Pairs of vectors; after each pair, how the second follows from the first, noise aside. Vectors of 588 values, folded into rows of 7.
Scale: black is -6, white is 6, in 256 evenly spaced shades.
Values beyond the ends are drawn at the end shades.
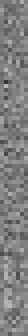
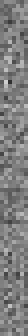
sign-scrambled.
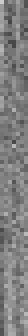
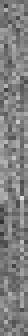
wrapped around.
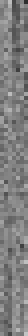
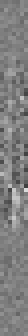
wrapped around, negated, partly zeroed.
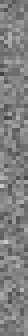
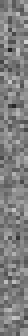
wrapped around, negated.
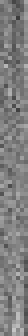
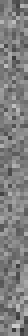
sign-scrambled.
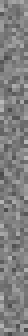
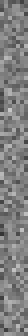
negated.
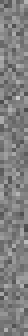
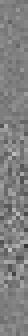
wrapped around, negated, partly zeroed.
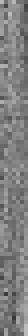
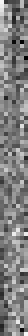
reversed, scaled up.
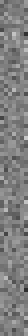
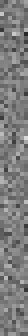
sign-scrambled.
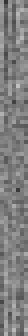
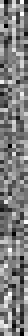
reversed, scaled up.
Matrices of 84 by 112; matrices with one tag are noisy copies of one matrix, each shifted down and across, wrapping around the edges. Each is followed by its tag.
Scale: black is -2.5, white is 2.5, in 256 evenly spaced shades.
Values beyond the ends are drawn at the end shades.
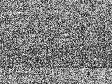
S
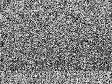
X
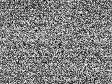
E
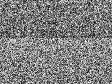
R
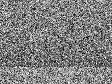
R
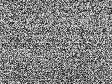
E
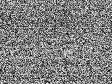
E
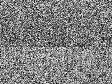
X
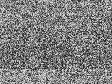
S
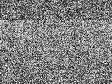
S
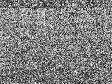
S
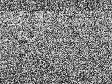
S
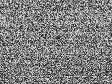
E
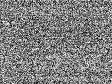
E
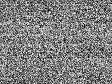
E
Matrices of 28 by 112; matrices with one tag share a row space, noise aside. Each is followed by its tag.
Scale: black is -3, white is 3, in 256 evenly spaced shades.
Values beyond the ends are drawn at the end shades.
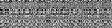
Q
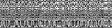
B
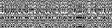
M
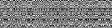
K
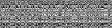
B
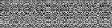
Q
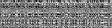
B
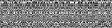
K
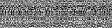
M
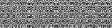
K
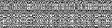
K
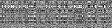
M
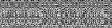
B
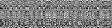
Q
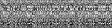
K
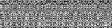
Q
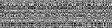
M
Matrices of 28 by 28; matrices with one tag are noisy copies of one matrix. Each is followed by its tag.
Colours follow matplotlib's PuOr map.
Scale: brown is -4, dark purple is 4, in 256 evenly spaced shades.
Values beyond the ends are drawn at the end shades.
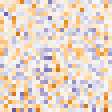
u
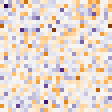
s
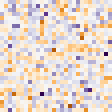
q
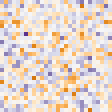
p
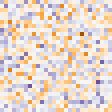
p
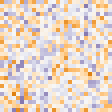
u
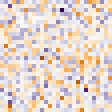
s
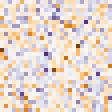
u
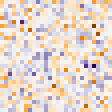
u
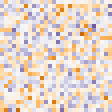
q
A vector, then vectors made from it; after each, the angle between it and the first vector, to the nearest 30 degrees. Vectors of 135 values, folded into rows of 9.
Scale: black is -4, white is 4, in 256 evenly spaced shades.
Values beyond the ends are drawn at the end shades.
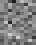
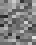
120 degrees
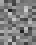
60 degrees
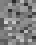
60 degrees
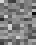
60 degrees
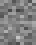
60 degrees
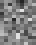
90 degrees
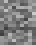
90 degrees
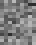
120 degrees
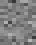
30 degrees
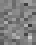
60 degrees
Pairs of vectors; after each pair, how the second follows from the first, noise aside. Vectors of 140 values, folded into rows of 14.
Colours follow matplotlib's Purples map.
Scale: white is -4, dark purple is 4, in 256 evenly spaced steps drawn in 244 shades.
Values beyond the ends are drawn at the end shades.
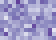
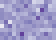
wrapped around, partly zeroed.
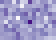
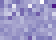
wrapped around, partly zeroed.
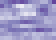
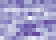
reversed, negated.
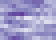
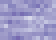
shrunk.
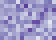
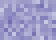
wrapped around, negated, shrunk.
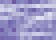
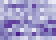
reversed, negated.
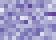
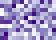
reversed, negated, scaled up.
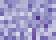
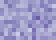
shrunk.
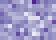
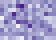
reversed, negated.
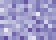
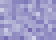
shrunk.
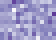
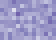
shrunk.
